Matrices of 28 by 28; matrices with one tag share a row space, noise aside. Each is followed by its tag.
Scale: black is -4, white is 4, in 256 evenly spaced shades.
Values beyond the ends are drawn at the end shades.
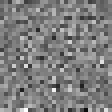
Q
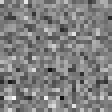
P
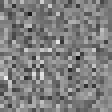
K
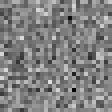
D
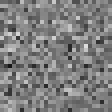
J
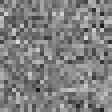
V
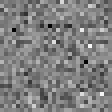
Q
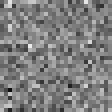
J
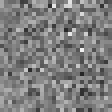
Q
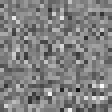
V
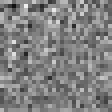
P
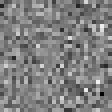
V
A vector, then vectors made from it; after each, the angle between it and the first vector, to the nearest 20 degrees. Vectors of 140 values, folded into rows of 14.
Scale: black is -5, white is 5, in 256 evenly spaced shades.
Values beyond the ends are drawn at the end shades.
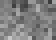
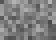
120 degrees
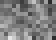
40 degrees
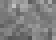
160 degrees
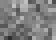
160 degrees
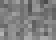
80 degrees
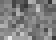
20 degrees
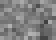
100 degrees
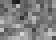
60 degrees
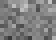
160 degrees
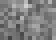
140 degrees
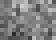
160 degrees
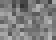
40 degrees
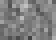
140 degrees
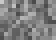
120 degrees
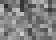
60 degrees
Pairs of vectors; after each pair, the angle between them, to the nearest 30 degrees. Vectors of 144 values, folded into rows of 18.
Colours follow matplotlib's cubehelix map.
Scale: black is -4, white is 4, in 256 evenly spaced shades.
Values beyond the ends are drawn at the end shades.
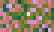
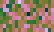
150 degrees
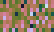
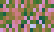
120 degrees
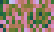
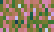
60 degrees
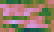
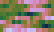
120 degrees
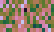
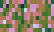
150 degrees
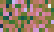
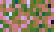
150 degrees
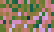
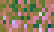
30 degrees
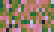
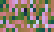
90 degrees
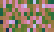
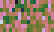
120 degrees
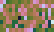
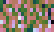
150 degrees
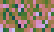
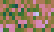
30 degrees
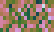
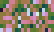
120 degrees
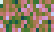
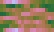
90 degrees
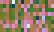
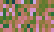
120 degrees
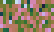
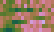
60 degrees
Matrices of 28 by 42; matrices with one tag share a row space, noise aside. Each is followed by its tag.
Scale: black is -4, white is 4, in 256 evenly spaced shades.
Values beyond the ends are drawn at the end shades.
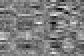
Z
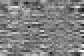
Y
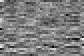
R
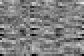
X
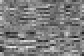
R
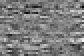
Y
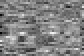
R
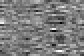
Z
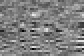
X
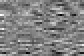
Z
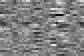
Z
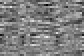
X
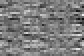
Y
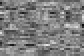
R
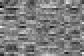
R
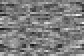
X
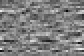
X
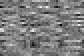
X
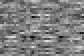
X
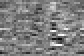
Z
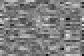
R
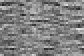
X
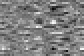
Z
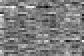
R
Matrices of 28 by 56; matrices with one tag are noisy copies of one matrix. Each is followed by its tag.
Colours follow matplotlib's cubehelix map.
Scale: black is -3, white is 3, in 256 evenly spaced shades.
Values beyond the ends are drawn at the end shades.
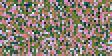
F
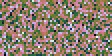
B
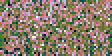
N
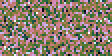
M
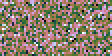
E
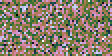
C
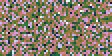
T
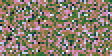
B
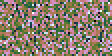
F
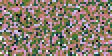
C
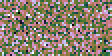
E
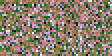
F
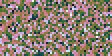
B
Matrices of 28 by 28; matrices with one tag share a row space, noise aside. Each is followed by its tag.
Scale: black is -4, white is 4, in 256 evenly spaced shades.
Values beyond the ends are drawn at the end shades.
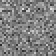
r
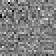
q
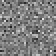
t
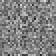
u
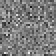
r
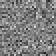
u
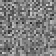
r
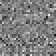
r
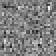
t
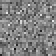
u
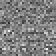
r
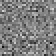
r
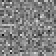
t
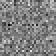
r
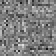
q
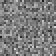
t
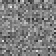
t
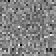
r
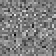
u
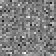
r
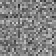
u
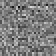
q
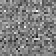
t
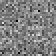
t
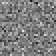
t
